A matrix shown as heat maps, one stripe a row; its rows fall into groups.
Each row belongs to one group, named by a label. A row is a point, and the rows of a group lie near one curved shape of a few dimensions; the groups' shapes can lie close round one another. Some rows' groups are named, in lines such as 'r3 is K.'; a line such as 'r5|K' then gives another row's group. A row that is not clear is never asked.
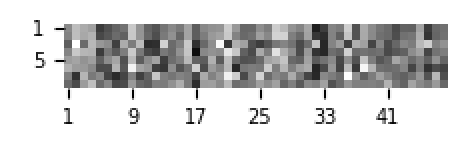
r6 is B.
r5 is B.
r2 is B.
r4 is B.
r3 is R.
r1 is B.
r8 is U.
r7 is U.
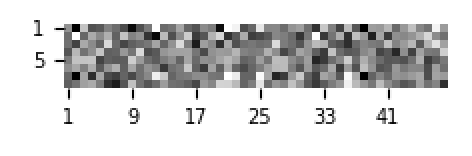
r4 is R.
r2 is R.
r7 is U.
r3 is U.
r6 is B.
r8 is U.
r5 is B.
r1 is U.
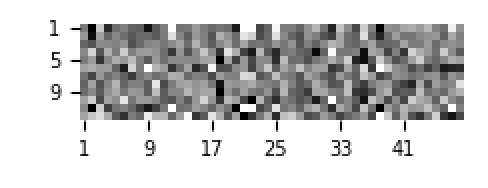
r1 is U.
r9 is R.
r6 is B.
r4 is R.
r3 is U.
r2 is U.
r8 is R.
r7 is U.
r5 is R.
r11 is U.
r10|R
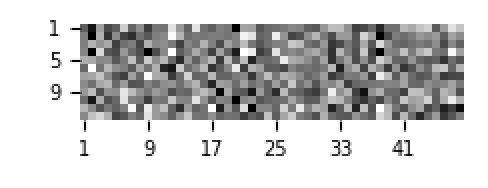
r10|U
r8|U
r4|U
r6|R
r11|B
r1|U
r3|B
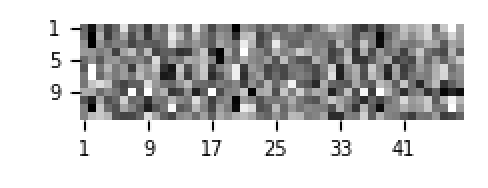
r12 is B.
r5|R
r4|B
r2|U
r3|U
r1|U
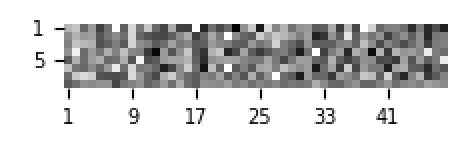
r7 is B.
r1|B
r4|R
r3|B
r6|B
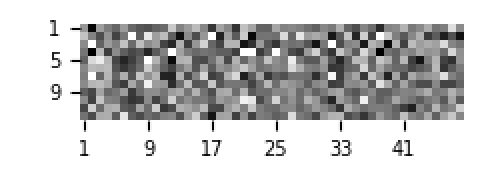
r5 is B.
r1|U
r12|U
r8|B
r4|U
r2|B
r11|R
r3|R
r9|U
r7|R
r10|U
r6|B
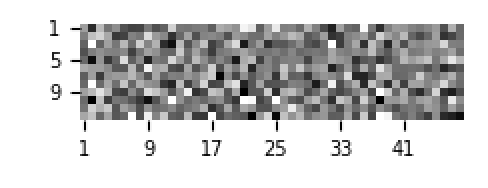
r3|R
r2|B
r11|B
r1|U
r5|U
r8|R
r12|B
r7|R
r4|U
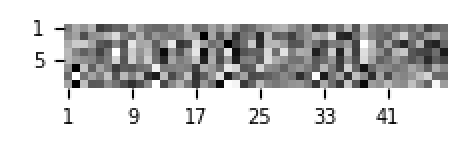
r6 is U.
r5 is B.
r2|R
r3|B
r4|B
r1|B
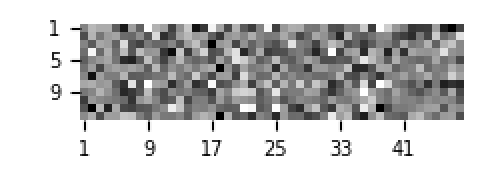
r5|U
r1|B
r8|B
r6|R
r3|U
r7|U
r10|U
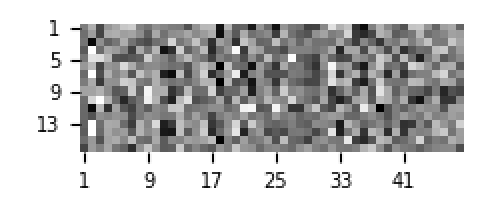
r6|R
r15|R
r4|R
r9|B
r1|R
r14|R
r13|R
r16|U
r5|B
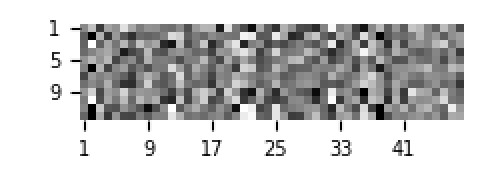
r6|U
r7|U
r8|U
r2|U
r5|B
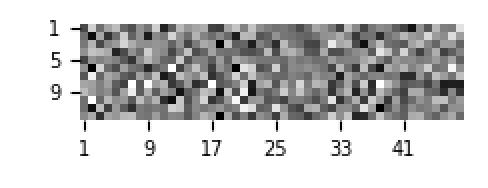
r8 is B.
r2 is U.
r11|U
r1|R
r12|R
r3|R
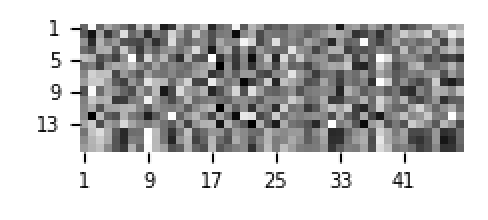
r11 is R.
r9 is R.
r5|B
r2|U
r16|B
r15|B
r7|B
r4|U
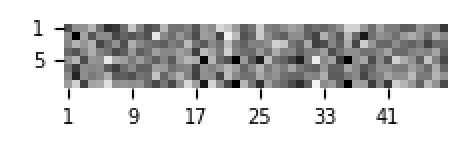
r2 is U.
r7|U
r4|U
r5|R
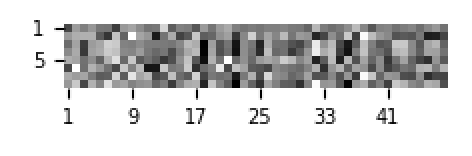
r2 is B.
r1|U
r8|R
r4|R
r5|B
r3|R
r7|B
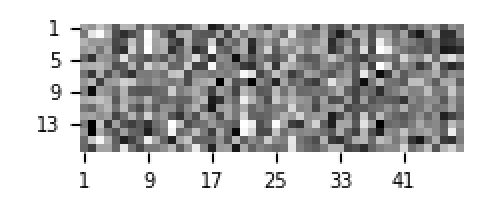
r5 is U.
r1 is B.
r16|U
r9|U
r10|B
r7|U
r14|U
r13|U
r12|B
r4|B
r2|B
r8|R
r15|B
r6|B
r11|U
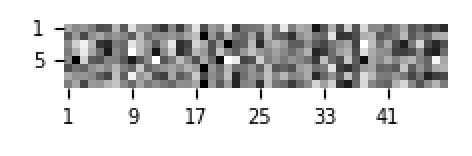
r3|B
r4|B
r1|B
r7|B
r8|R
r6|R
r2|R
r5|U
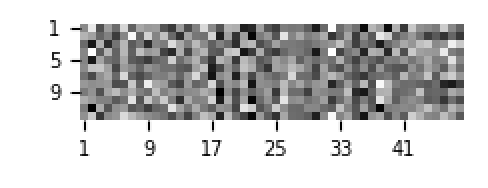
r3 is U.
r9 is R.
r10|B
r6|B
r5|U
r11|U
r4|R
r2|B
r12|R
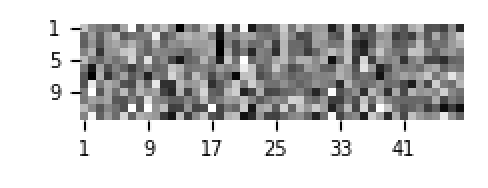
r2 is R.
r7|U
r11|B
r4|R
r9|R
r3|R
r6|U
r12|R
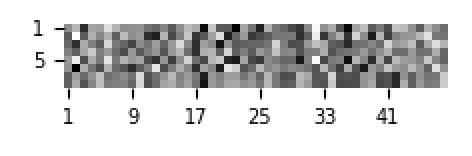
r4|U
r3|U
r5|R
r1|R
